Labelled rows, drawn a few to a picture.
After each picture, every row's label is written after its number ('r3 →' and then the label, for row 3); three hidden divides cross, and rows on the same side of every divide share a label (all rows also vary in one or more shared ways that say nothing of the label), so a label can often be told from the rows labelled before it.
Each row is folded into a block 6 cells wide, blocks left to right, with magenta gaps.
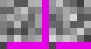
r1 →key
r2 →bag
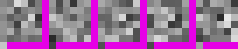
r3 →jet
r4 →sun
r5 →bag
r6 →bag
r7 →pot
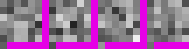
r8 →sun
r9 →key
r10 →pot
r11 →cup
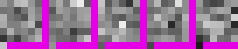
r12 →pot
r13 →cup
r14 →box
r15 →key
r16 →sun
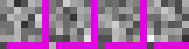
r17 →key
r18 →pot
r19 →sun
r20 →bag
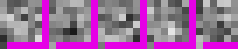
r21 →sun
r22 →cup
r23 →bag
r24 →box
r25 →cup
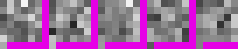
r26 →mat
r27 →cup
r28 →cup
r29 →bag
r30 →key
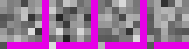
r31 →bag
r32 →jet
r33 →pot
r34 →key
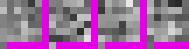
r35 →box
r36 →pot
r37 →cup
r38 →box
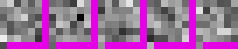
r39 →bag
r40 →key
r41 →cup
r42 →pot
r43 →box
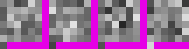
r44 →key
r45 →box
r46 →key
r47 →cup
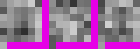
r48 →cup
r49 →sun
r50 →cup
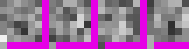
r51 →mat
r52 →pot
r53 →box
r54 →cup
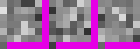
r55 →box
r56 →key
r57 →bag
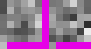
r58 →cup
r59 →pot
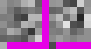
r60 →pot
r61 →key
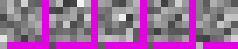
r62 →mat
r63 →key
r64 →bag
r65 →key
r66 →pot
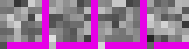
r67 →key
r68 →mat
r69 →jet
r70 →sun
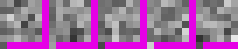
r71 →key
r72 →cup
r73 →key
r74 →pot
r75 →sun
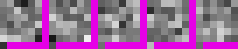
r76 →bag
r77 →sun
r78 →key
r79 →pot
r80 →box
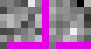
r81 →key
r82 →box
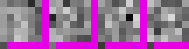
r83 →box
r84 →bag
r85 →key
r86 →bag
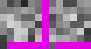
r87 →sun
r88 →bag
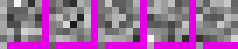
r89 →jet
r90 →key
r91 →bag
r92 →mat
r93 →pot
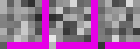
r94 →box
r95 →mat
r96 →key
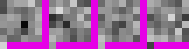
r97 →cup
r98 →mat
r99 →mat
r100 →bag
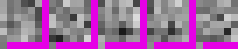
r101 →box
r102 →pot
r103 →cup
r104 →cup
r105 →pot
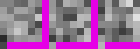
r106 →sun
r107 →pot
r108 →cup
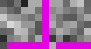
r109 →sun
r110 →pot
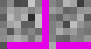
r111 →key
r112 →jet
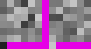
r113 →key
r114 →mat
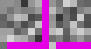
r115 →bag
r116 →jet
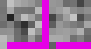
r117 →mat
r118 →bag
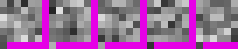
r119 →sun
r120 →cup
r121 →pot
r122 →key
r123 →bag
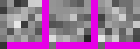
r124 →key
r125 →bag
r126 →bag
